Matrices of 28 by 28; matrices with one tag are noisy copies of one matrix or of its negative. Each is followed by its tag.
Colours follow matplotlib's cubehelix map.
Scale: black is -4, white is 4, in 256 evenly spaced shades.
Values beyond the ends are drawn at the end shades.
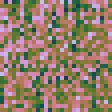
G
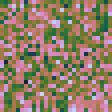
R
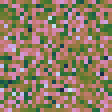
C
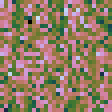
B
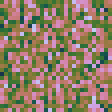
G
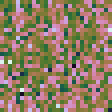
B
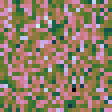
B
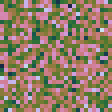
C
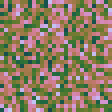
B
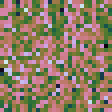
B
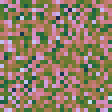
C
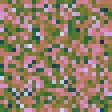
C
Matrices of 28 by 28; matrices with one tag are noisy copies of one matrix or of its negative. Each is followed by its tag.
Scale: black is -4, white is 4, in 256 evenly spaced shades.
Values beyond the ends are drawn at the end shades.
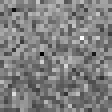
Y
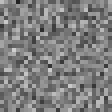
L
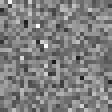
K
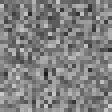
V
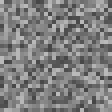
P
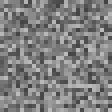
P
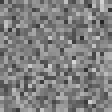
K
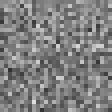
V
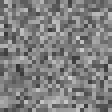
P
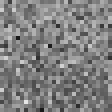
Y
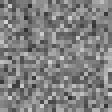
K
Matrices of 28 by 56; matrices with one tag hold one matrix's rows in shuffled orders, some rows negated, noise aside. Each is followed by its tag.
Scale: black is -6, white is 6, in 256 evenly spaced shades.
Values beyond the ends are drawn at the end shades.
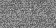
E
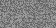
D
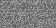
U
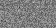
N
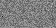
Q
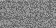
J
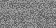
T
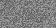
D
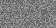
J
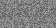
D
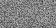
D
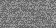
E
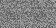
U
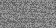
E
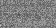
E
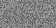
D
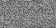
D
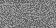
Q
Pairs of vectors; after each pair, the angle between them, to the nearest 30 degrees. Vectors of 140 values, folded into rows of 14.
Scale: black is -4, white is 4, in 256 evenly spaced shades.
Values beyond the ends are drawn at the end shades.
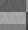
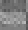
30 degrees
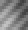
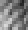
30 degrees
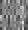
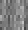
30 degrees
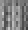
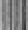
60 degrees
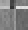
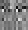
120 degrees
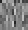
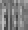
120 degrees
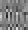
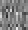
30 degrees
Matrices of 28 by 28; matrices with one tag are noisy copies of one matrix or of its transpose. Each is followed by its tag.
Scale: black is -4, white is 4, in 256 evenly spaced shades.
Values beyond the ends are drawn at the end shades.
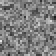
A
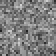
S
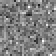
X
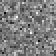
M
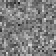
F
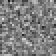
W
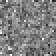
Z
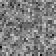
F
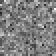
W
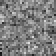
Z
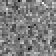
X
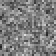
F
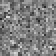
M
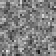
A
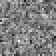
A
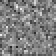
W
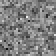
A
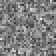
S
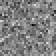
X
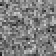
Z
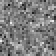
A
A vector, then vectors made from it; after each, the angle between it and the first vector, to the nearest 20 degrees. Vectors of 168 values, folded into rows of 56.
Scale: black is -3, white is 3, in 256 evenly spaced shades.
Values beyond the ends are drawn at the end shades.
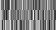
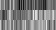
60 degrees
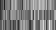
140 degrees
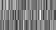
80 degrees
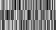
80 degrees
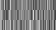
20 degrees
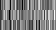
140 degrees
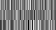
80 degrees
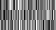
80 degrees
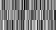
80 degrees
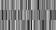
80 degrees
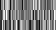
160 degrees
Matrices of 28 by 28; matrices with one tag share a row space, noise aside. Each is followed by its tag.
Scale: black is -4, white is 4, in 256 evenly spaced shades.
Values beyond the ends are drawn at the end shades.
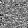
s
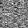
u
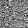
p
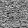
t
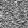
u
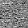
u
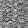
u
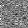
s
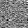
p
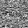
t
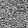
p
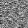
u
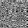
p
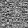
t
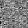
s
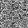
s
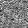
s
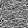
s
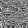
s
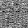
t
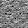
t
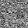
p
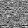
t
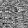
u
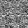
t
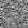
s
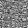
s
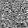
p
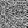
p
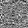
s
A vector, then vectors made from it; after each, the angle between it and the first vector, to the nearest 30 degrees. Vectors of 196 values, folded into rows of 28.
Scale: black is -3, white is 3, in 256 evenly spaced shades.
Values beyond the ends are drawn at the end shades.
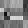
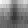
90 degrees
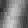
90 degrees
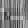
60 degrees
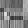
150 degrees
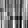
120 degrees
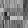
30 degrees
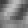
90 degrees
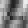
120 degrees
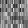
120 degrees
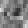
60 degrees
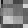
90 degrees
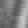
90 degrees
